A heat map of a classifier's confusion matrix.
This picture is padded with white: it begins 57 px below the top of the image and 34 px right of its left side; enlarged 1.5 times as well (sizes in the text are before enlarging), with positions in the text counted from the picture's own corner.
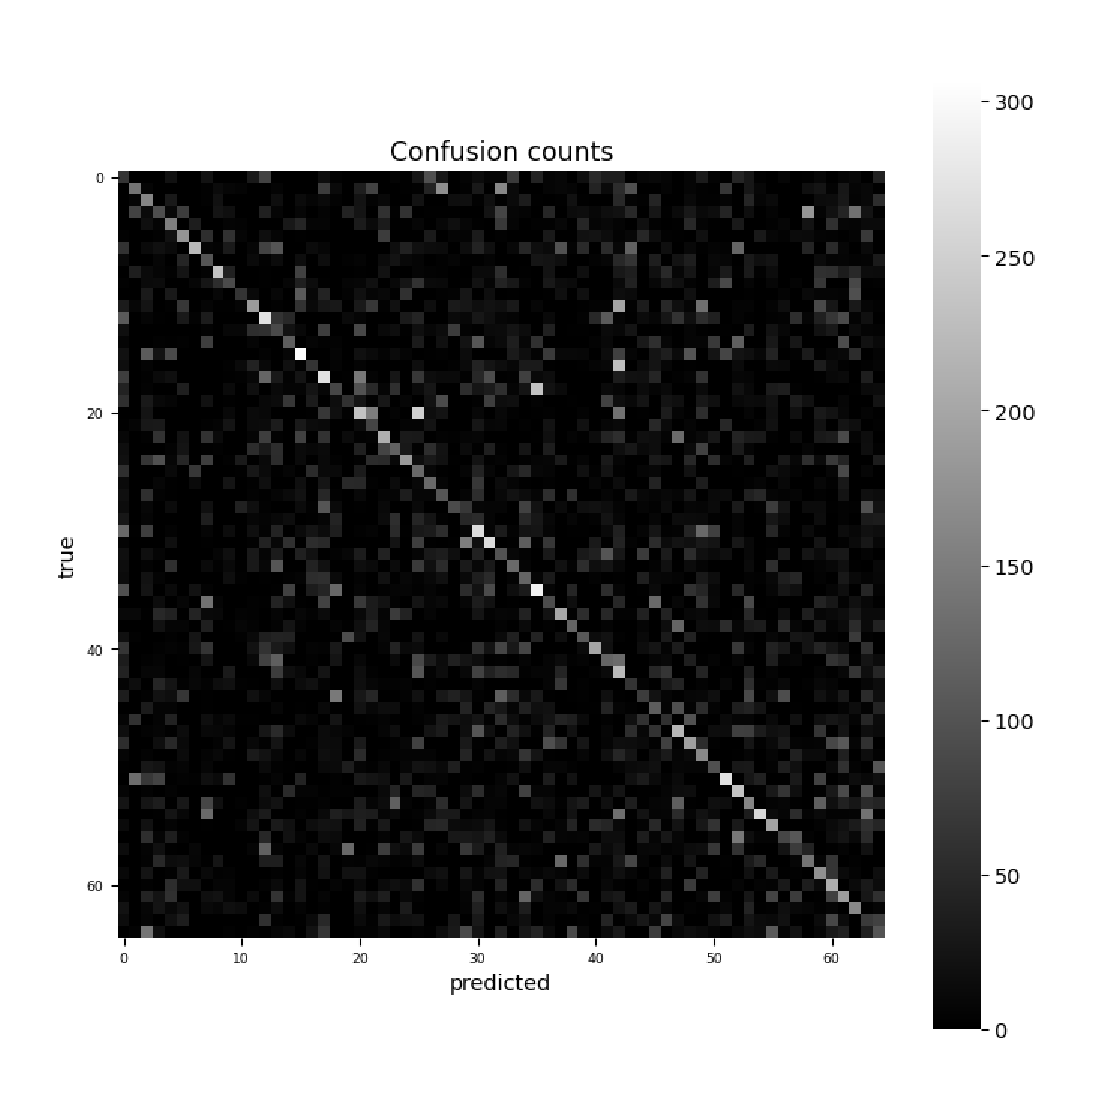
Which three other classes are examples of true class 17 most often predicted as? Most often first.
20, 12, 31
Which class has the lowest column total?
10
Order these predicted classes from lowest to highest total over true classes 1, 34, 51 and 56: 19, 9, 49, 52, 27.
19, 49, 9, 52, 27
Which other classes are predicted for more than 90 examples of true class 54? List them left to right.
7, 42, 63
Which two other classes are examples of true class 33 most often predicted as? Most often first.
13, 25
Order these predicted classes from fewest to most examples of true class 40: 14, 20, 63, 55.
20, 14, 55, 63
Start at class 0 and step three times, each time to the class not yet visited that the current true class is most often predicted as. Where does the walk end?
49
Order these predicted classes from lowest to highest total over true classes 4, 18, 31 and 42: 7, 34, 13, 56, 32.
7, 56, 13, 34, 32
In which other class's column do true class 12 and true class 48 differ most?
41
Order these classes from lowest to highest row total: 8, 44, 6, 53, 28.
28, 8, 44, 53, 6
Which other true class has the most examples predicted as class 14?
35
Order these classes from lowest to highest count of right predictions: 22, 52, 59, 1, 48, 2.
1, 2, 59, 48, 22, 52
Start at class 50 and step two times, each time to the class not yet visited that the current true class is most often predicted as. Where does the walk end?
2
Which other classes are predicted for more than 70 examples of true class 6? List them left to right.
12, 13, 37, 43, 52
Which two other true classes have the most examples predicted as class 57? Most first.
56, 61
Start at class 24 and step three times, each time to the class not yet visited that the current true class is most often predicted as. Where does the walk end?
37
